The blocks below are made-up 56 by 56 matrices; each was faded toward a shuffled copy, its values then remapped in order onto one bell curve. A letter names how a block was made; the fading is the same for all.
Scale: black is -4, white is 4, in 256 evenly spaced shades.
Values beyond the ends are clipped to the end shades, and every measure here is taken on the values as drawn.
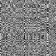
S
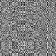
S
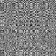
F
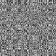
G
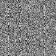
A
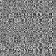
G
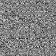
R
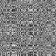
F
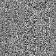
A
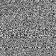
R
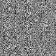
A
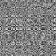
G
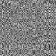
S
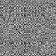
F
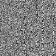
A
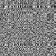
G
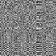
F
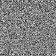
R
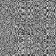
S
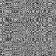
F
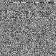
R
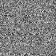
R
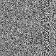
A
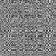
F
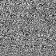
R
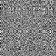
S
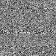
R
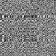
G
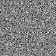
R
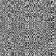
S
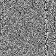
A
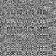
G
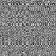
F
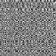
F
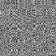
S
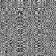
F
